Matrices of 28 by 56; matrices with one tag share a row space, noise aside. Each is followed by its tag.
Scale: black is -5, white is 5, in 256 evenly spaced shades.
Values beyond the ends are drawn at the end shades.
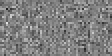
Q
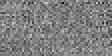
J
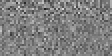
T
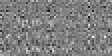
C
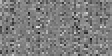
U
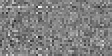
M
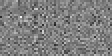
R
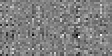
U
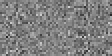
Q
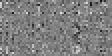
U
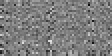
C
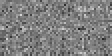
Q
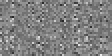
U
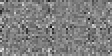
C
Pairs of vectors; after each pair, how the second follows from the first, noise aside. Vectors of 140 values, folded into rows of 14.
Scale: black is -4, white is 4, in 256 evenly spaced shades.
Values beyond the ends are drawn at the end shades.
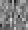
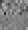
wrapped around, partly zeroed.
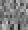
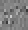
negated, partly zeroed.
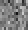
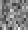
reversed, negated.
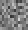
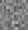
wrapped around, negated, shrunk.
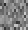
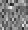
reversed, negated.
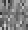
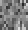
reversed, negated.
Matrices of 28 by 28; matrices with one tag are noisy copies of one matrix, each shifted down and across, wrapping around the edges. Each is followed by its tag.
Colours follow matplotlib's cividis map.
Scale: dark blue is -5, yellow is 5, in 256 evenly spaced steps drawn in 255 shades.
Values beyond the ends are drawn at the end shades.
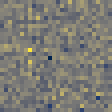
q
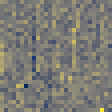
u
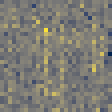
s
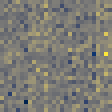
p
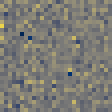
q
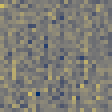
u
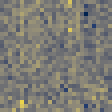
s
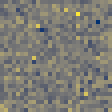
q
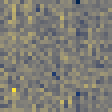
s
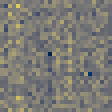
p
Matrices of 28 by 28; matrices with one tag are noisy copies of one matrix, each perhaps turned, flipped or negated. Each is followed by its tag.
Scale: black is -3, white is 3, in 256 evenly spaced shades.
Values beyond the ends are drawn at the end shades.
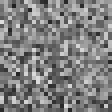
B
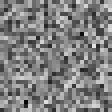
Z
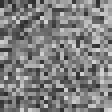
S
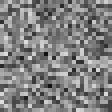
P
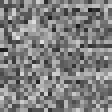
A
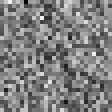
P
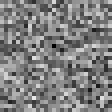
P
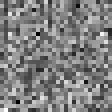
A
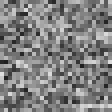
A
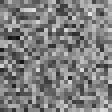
B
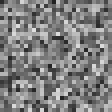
Z
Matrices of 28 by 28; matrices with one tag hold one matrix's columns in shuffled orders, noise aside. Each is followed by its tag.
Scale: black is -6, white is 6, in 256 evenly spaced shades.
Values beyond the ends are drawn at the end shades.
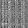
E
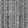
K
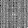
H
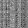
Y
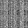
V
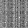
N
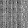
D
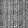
V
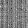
D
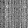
D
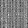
H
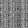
Y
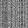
N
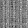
E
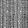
K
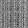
Y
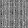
V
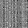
N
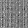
Y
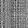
H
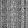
D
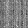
V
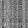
E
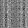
Y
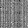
N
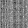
D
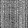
K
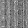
V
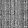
V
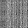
V
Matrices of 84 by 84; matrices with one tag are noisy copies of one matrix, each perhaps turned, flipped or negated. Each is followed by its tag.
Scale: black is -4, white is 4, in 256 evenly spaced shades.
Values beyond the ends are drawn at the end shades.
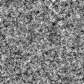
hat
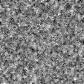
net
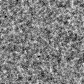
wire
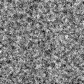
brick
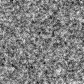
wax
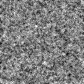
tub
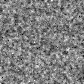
brick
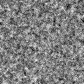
net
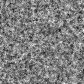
hat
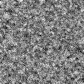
net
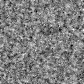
hat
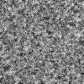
net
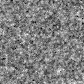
wax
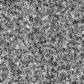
brick
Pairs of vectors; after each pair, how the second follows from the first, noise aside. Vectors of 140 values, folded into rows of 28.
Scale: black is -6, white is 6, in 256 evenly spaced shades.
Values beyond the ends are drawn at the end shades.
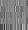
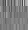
reversed, negated, partly zeroed.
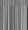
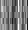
wrapped around, negated, scaled up.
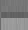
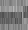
wrapped around, negated.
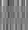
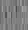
wrapped around, negated, shrunk.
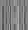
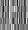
reversed, scaled up.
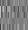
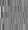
partly zeroed.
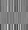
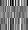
reversed, scaled up.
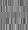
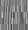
wrapped around, negated.
